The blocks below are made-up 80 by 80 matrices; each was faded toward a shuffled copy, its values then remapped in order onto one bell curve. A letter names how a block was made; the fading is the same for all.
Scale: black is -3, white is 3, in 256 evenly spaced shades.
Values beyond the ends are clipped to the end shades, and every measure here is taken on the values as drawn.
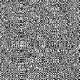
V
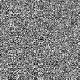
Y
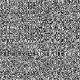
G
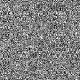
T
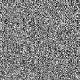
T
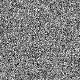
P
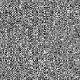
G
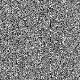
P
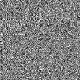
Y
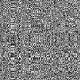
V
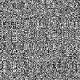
Y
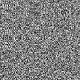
Y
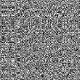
G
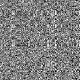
G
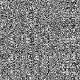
T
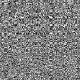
G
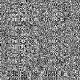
G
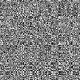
V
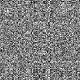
Y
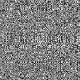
G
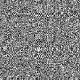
G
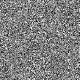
P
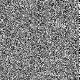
P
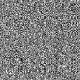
Y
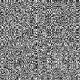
V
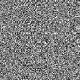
Y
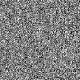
T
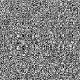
Y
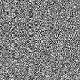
Y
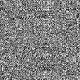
Y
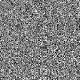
T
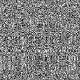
Y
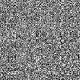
T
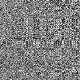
G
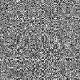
G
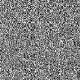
Y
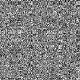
G
